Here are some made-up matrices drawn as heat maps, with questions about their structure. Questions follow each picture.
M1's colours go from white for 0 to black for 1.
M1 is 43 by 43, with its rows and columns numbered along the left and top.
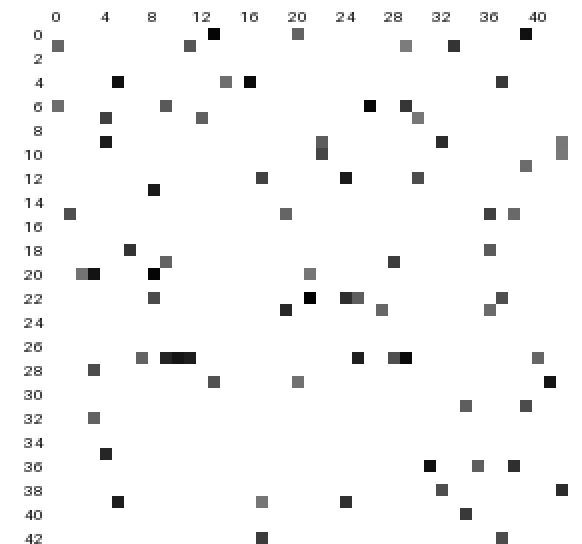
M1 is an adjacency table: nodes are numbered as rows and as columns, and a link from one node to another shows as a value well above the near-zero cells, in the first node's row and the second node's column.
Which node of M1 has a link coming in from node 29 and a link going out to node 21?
node 20
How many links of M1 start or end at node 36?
6
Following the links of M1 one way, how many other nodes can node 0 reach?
10
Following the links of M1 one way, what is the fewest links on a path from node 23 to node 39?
3
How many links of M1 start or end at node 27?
9
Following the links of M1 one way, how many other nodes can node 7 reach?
9
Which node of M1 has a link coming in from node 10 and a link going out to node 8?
node 22
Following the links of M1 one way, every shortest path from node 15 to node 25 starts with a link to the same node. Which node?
node 19
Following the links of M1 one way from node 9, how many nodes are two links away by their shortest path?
10
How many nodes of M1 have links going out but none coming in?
3
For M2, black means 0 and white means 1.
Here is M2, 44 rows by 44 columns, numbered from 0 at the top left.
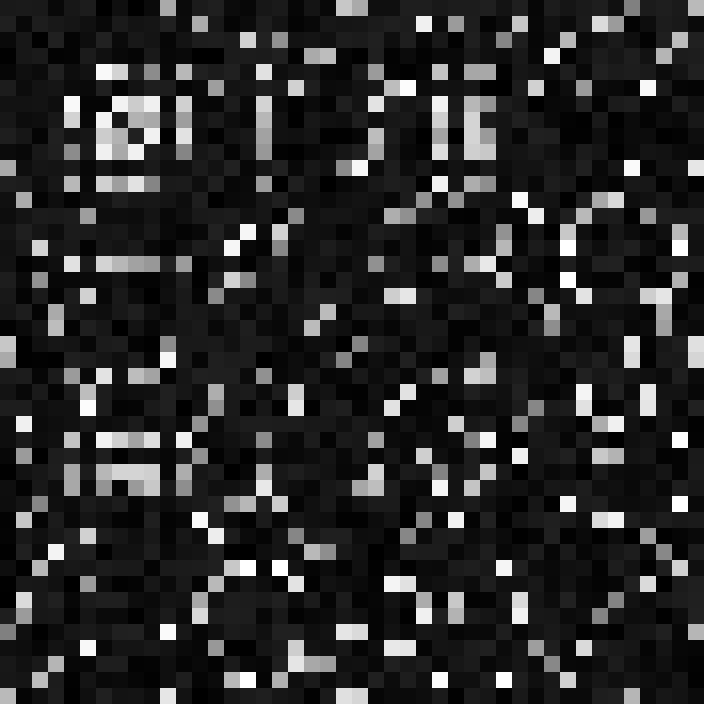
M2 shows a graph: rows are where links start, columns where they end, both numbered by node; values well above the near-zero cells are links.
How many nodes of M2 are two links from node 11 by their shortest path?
3
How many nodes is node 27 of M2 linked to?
11
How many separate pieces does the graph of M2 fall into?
3
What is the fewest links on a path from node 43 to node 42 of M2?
4
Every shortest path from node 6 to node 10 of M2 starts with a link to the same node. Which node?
node 30
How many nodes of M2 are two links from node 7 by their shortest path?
3
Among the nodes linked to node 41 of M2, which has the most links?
node 18
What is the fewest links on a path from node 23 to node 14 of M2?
3
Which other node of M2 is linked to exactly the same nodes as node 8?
node 4
